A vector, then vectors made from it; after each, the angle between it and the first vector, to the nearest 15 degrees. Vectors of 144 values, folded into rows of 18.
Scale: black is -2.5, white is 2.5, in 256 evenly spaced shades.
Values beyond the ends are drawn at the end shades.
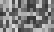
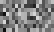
60 degrees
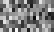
60 degrees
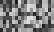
165 degrees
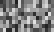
150 degrees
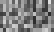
30 degrees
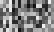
30 degrees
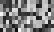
165 degrees
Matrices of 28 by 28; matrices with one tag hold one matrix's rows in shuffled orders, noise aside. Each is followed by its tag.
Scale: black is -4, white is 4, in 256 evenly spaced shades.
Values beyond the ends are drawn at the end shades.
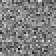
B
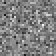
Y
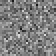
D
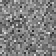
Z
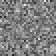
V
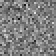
Z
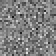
D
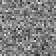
B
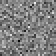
Z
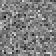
Y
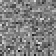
B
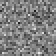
B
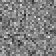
Z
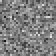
Y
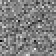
B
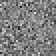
Z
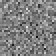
D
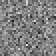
D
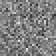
D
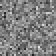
Y
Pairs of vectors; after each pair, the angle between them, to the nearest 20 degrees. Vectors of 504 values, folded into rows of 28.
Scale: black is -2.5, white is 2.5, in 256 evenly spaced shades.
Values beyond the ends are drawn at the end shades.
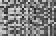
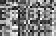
100 degrees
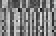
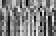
140 degrees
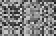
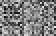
20 degrees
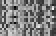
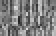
120 degrees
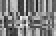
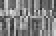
80 degrees
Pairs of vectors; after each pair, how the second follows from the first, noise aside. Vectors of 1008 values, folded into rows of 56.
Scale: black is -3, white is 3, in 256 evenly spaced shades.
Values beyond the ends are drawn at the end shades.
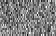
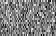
negated.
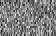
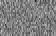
negated, shrunk.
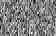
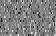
partly zeroed.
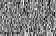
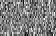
negated.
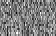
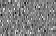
wrapped around, negated, partly zeroed.
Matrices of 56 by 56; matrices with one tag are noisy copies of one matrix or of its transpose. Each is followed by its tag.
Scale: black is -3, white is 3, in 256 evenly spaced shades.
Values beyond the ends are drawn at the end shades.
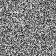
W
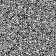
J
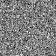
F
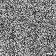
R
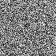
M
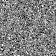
J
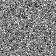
J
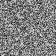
J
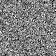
F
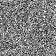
M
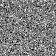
J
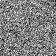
W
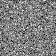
W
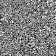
F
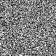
F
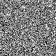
F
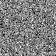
R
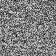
W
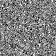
M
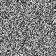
F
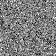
R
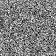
R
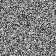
J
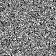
F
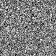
W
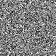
M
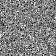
F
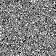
F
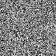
W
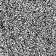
R
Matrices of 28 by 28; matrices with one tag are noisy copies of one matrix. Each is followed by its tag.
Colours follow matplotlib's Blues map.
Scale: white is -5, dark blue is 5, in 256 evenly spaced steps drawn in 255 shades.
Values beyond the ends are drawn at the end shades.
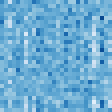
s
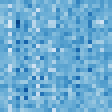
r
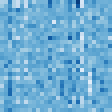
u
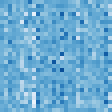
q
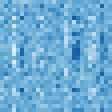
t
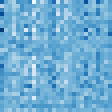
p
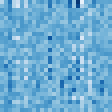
u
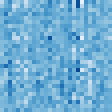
u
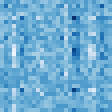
t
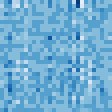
u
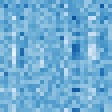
t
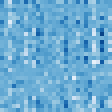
s
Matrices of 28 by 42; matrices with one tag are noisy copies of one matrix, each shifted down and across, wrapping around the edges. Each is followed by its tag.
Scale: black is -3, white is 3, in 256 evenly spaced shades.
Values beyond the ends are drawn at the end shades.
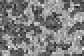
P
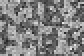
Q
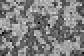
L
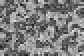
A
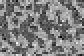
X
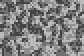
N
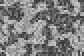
P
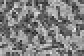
X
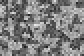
Q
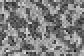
X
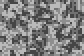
Q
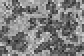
P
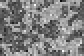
P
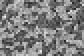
A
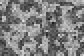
Q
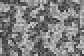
Q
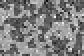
L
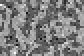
N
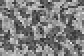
X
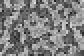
N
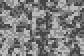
Q
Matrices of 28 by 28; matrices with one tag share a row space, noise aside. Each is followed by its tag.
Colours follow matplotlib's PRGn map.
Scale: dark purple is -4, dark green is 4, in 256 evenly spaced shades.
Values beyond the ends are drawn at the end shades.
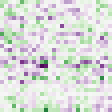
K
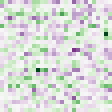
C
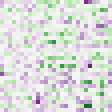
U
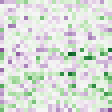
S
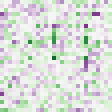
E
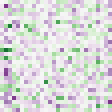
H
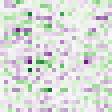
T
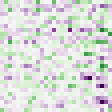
U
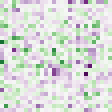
E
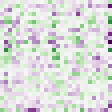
H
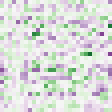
U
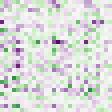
E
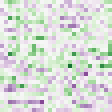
S
